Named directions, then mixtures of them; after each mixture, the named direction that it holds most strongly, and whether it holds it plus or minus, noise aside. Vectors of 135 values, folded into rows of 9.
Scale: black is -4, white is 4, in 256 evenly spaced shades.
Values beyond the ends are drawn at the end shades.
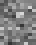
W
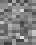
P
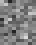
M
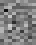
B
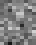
W, plus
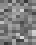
P, plus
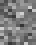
W, plus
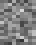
P, plus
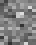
W, plus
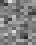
M, minus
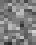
P, plus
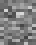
W, plus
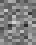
B, minus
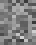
P, plus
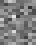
M, minus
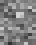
W, plus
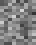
P, plus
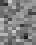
M, minus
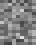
P, plus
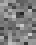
W, minus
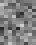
W, minus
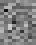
B, plus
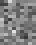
M, minus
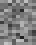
P, minus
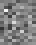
B, minus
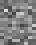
W, plus
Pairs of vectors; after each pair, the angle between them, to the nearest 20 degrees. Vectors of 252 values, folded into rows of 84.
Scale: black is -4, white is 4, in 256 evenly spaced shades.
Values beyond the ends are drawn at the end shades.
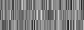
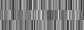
40 degrees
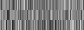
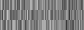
140 degrees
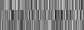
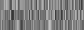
20 degrees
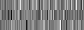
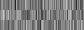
100 degrees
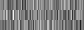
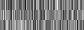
80 degrees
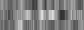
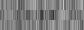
140 degrees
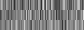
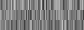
160 degrees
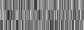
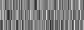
20 degrees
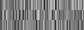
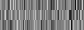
120 degrees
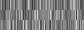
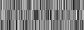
140 degrees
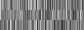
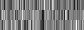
80 degrees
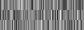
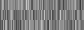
40 degrees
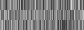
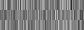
120 degrees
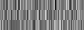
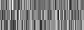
60 degrees
